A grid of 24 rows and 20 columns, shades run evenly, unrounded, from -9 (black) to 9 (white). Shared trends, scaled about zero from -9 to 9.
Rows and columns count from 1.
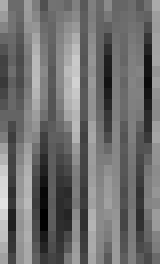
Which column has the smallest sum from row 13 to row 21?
6
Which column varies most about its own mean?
1
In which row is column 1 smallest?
8
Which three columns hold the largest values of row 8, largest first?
10, 5, 9
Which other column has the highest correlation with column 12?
15
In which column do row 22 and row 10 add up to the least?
19
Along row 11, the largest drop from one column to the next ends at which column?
11
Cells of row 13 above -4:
16
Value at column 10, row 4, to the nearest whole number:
3
